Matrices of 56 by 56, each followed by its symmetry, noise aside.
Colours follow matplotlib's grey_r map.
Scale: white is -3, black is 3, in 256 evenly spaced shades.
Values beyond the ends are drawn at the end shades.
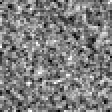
symmetric across the other diagonal.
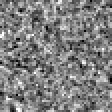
no symmetry.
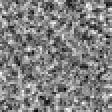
no symmetry.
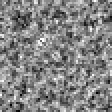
symmetric.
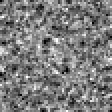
same after a half turn.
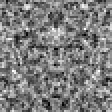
mirrored left to right.
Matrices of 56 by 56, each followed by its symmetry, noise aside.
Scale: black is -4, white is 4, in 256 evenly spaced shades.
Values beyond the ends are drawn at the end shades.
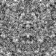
mirrored left to right.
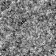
symmetric.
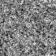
antisymmetric.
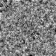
symmetric.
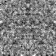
mirrored left to right.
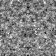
mirrored left to right.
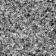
no symmetry.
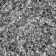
symmetric.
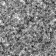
symmetric.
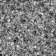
symmetric across the other diagonal.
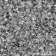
no symmetry.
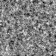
no symmetry.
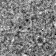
symmetric.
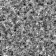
no symmetry.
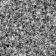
symmetric.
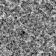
symmetric across the other diagonal.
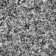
symmetric.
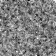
symmetric across the other diagonal.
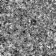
symmetric across the other diagonal.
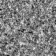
no symmetry.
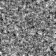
no symmetry.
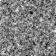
no symmetry.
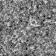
symmetric across the other diagonal.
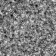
symmetric.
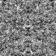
mirrored left to right.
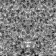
mirrored left to right.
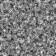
symmetric.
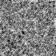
symmetric across the other diagonal.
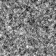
antisymmetric.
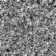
no symmetry.
